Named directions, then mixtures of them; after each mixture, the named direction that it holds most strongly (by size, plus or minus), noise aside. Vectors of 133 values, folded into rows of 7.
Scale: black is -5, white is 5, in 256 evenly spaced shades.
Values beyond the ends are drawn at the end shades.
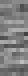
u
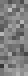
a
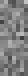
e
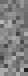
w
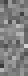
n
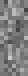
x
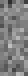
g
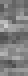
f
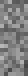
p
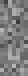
x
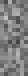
x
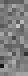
a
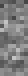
f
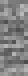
u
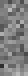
a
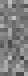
g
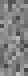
w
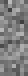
a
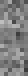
p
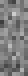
e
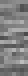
u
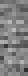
u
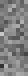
a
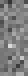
g
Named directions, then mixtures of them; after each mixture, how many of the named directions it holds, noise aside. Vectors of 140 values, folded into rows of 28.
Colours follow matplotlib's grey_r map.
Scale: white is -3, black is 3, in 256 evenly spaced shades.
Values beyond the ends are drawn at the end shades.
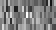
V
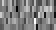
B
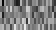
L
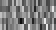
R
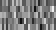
one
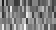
two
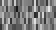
four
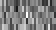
two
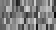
four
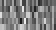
three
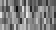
four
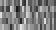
four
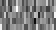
three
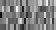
four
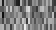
one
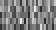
two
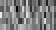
four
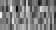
four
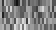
one
